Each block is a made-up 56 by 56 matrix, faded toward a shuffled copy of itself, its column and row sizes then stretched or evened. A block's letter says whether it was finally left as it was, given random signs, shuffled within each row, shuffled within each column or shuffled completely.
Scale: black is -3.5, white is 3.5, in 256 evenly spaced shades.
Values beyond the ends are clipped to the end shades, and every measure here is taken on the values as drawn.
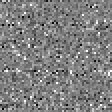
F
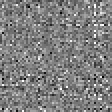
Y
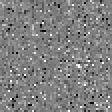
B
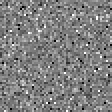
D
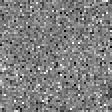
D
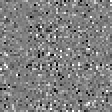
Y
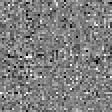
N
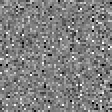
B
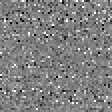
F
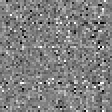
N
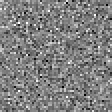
D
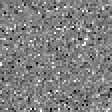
F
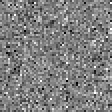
B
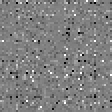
N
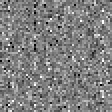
B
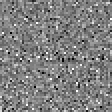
F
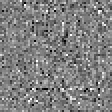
Y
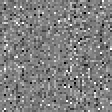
B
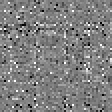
Y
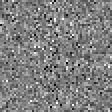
B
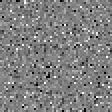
F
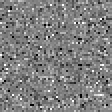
F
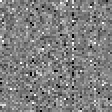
B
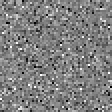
D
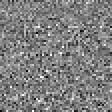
F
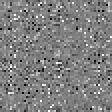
Y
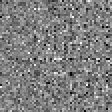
N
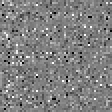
N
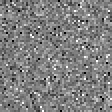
D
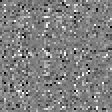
Y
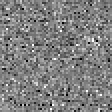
F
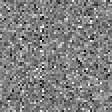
B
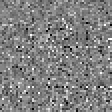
N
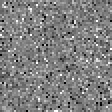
D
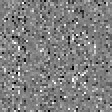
B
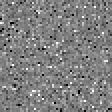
D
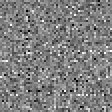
F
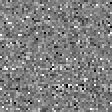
F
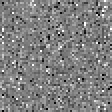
B
